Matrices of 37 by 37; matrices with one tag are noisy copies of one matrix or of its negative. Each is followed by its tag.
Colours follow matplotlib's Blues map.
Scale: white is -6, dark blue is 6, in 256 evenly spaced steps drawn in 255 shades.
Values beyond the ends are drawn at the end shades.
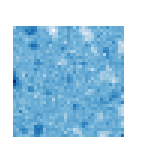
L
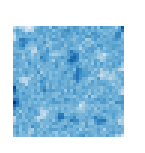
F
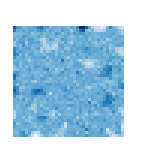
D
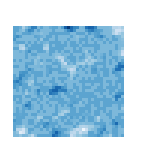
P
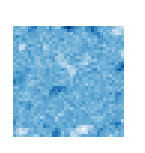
P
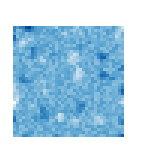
F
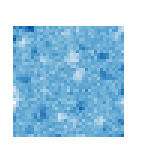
F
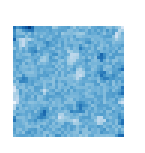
F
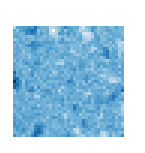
L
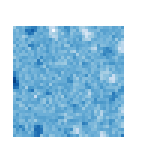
L
